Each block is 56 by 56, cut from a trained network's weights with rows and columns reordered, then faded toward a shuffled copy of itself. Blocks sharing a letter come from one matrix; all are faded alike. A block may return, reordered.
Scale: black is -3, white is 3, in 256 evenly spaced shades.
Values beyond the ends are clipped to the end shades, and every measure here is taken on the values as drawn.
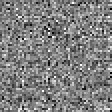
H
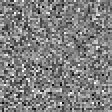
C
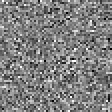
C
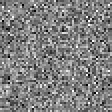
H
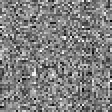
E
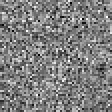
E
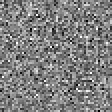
C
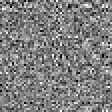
H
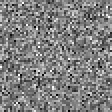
C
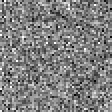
C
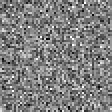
E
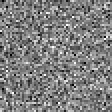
C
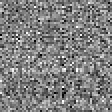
H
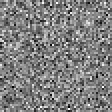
E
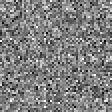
C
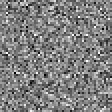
E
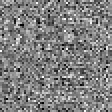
H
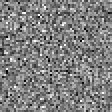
C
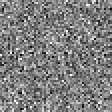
C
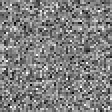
C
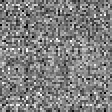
H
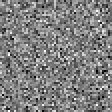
H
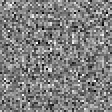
E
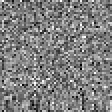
E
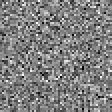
E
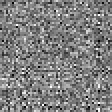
H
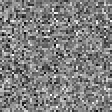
E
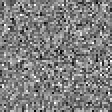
C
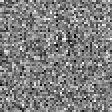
C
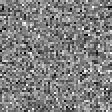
C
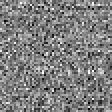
H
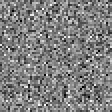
C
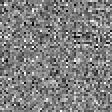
H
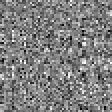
H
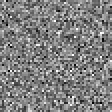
C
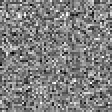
C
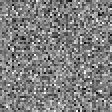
C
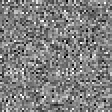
H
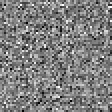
C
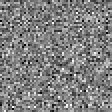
C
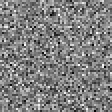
C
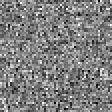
C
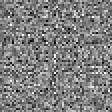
H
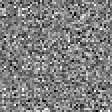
H
